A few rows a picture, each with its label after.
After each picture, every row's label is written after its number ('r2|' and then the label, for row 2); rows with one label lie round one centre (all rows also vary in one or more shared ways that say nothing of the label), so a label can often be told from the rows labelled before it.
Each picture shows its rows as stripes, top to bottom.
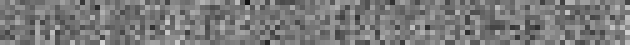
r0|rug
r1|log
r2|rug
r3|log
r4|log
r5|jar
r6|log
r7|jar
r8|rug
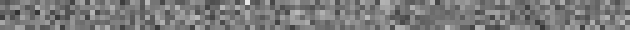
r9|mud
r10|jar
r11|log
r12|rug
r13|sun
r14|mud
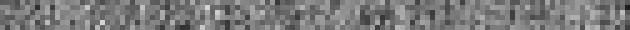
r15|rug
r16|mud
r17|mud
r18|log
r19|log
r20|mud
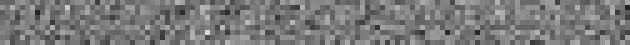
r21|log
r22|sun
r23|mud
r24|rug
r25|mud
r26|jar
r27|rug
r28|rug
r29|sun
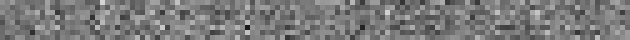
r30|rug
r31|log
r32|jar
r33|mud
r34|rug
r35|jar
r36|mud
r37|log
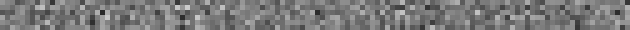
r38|sun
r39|jar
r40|mud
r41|mud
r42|mud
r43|rug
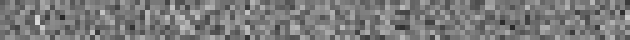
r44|jar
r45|jar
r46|rug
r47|log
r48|jar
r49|jar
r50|log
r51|jar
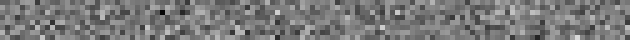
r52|log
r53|sun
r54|mud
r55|rug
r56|sun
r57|rug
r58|sun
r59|sun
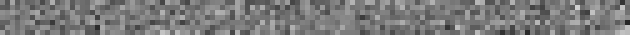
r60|rug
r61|log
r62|sun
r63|log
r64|rug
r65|log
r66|log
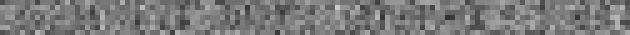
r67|log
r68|sun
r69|sun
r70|rug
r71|sun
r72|sun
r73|log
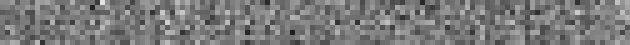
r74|rug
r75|mud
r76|log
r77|log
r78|log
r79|rug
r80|rug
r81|mud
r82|sun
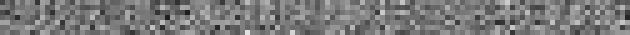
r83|mud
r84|sun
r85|mud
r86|rug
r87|sun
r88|jar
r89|mud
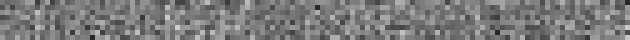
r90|mud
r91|mud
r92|jar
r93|jar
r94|rug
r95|rug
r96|jar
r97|mud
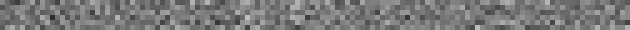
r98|rug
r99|jar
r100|mud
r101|mud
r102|jar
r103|log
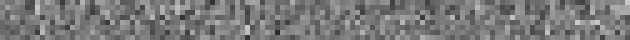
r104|mud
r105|log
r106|log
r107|sun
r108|jar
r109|rug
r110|mud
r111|log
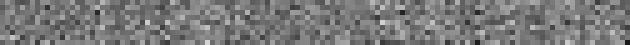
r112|rug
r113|rug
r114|rug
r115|log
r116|sun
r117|rug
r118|mud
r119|sun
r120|rug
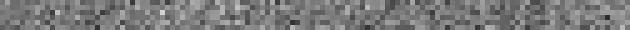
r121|rug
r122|rug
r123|sun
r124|log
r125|sun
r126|log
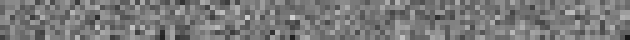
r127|mud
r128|jar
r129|rug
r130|mud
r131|sun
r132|mud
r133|log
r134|rug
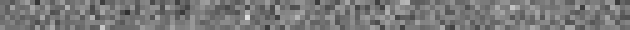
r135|mud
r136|log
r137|mud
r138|rug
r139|jar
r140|rug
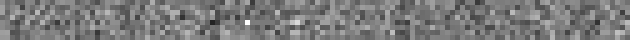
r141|sun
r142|sun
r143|jar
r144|jar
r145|mud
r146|rug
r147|sun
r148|sun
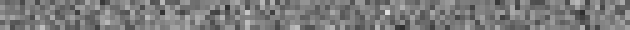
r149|sun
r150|jar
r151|mud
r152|rug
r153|mud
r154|jar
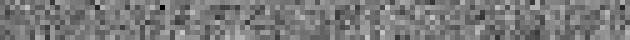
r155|mud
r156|log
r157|jar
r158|sun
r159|sun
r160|rug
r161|log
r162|jar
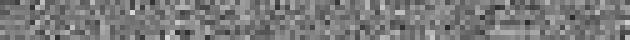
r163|rug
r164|jar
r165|mud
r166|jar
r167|log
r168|rug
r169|sun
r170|rug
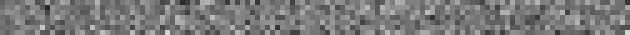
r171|jar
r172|sun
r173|sun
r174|jar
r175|log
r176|rug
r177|log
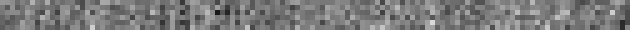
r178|sun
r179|rug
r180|jar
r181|jar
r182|rug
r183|rug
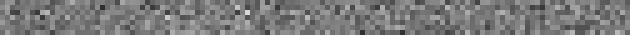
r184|rug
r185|sun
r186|mud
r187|log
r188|rug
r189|mud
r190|rug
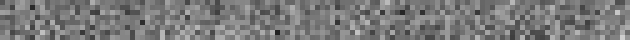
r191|jar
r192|mud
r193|sun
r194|log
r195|jar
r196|mud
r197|sun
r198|mud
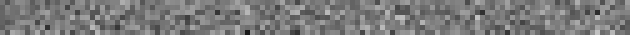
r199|log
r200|rug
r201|jar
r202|mud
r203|log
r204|rug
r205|jar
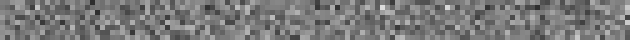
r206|mud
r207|mud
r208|sun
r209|sun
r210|mud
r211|rug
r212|sun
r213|sun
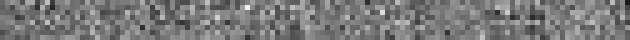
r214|mud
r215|mud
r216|rug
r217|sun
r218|mud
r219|log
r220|rug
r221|rug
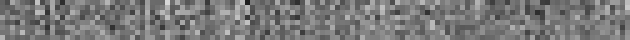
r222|log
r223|rug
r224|rug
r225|sun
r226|rug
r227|rug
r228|rug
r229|sun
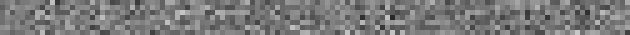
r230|rug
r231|log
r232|rug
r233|jar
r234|sun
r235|mud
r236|sun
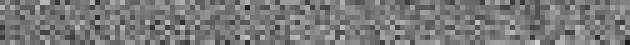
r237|log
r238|sun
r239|log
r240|sun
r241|mud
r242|log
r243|log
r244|jar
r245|jar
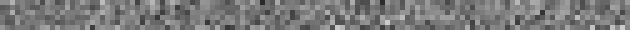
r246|log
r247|log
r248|rug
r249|sun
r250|jar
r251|mud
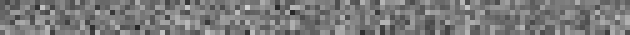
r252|log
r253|mud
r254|rug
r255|jar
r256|mud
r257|mud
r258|jar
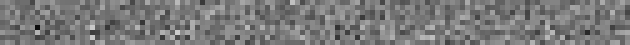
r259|jar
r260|rug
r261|jar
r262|jar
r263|rug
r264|rug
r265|sun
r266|log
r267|rug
